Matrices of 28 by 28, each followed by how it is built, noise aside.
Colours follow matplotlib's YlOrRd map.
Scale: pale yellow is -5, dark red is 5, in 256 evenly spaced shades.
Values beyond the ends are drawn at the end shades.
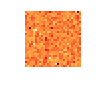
sparse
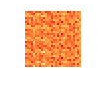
repeating rows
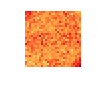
smooth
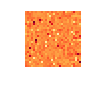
sparse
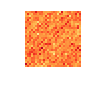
Hankel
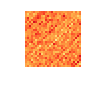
Hankel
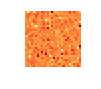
sparse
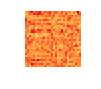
blocks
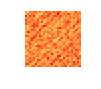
Hankel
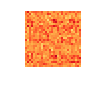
blocks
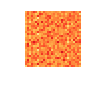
repeating rows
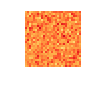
noise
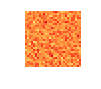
noise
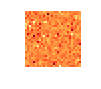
sparse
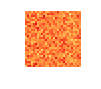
repeating rows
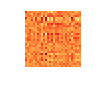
low rank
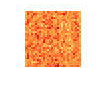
blocks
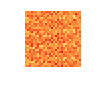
repeating rows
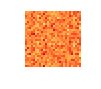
repeating rows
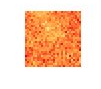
smooth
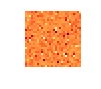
sparse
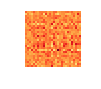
low rank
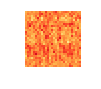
blocks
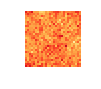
smooth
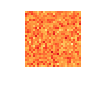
noise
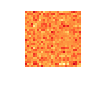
low rank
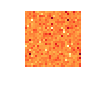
sparse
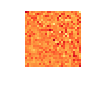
upper triangular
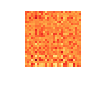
low rank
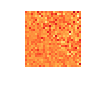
upper triangular
